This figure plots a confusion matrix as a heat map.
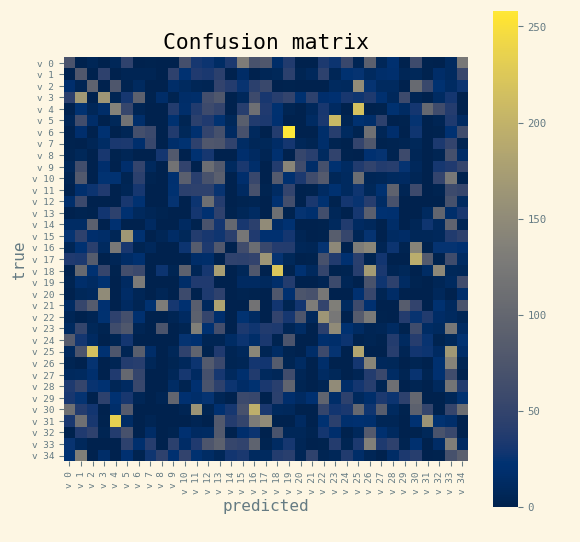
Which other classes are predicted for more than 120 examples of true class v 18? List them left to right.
v 13, v 26, v 32
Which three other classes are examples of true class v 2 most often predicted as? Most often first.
v 25, v 30, v 4
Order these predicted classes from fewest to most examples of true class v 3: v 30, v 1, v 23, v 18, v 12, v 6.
v 30, v 23, v 18, v 12, v 6, v 1
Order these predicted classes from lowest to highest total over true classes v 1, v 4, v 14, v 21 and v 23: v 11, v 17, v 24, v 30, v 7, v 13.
v 7, v 24, v 30, v 17, v 11, v 13
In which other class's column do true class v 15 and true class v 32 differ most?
v 5
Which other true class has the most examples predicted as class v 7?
v 6
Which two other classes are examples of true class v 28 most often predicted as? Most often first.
v 23, v 33
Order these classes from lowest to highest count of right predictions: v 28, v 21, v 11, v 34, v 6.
v 11, v 6, v 34, v 28, v 21
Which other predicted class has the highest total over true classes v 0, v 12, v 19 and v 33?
v 26
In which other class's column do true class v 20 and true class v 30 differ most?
v 16
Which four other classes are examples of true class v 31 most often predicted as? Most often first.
v 4, v 17, v 16, v 1
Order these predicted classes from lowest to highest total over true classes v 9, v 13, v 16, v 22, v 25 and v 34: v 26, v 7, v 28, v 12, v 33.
v 7, v 28, v 12, v 33, v 26
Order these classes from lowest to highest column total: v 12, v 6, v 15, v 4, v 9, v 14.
v 14, v 9, v 6, v 4, v 15, v 12
